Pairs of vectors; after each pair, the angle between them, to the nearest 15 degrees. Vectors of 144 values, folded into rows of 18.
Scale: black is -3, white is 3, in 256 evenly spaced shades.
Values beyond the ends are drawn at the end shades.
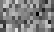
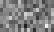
75 degrees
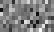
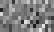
15 degrees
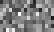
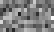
150 degrees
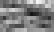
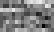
30 degrees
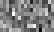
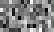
150 degrees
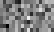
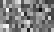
150 degrees
